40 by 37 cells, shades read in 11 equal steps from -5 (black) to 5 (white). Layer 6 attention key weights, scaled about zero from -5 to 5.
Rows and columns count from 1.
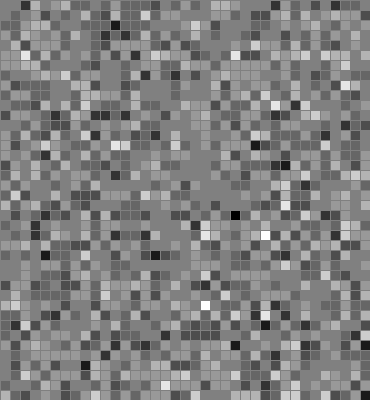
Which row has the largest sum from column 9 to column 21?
38
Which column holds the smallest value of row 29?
21
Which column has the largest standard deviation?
29
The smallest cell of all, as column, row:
24, 22
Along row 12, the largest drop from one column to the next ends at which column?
10
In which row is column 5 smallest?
26
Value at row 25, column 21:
-1
